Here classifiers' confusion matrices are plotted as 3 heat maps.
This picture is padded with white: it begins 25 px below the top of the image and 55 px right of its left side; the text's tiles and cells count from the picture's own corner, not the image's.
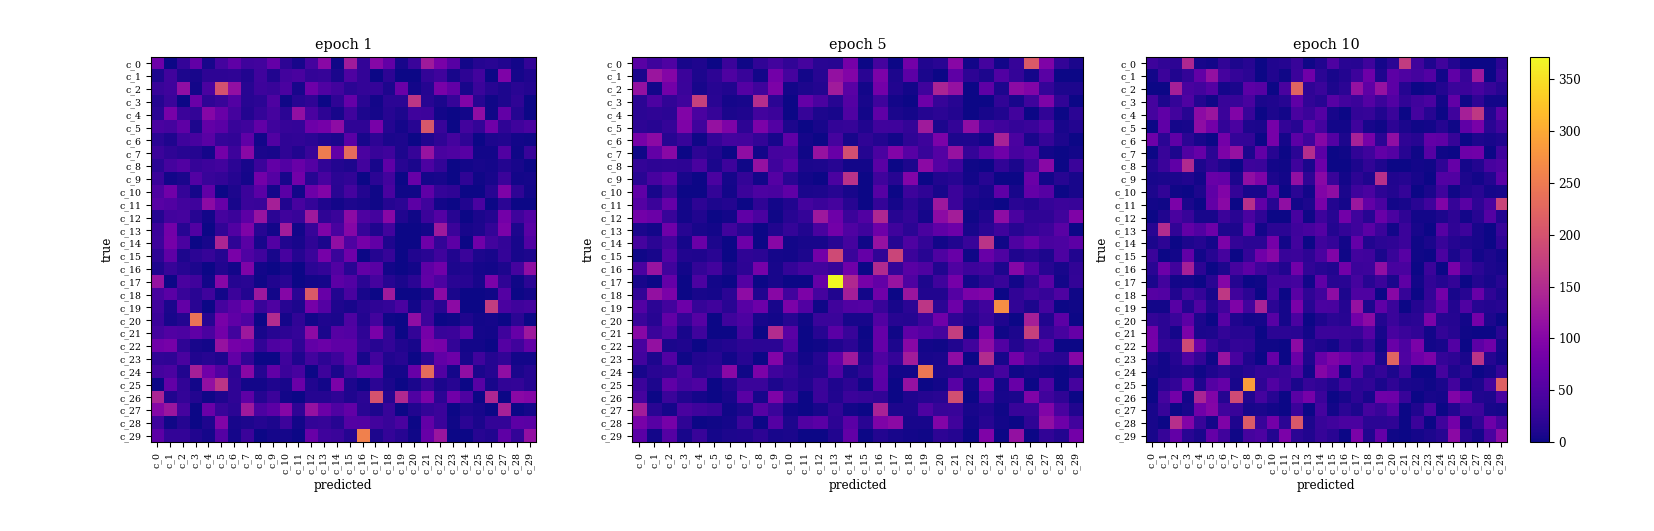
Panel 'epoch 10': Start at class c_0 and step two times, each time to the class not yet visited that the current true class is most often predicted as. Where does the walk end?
c_3
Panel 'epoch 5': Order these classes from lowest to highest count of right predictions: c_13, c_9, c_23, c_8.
c_9, c_13, c_8, c_23
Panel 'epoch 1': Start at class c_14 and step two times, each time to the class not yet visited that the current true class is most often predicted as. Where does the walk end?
c_21
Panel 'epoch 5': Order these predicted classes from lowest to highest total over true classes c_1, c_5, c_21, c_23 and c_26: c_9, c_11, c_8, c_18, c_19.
c_11, c_8, c_19, c_18, c_9
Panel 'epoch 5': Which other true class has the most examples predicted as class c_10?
c_19
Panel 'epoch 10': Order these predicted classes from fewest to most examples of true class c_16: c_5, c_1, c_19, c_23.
c_5, c_23, c_1, c_19
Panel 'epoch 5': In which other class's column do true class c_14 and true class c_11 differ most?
c_23
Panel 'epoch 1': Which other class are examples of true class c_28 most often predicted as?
c_5
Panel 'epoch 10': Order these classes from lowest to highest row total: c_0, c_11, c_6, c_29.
c_0, c_29, c_6, c_11
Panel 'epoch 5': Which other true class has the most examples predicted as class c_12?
c_7
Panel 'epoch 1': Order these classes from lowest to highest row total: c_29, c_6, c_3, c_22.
c_6, c_3, c_29, c_22
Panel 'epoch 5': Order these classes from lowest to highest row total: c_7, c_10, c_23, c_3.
c_10, c_3, c_23, c_7
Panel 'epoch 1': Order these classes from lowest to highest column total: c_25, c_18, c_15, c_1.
c_25, c_18, c_1, c_15
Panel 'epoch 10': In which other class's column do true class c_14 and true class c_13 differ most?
c_1
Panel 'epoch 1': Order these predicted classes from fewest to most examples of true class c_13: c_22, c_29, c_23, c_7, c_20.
c_20, c_23, c_29, c_7, c_22
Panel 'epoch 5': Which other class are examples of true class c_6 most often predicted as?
c_24
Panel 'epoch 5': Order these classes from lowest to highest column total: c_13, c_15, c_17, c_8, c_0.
c_15, c_17, c_8, c_0, c_13
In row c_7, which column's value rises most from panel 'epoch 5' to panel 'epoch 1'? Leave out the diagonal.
c_15
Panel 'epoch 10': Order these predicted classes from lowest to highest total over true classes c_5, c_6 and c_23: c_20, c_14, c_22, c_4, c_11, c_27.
c_11, c_22, c_4, c_14, c_27, c_20
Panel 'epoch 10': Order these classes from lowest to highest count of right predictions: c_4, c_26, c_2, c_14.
c_14, c_26, c_4, c_2
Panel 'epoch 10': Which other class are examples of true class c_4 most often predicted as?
c_27
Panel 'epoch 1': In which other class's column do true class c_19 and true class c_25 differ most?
c_26
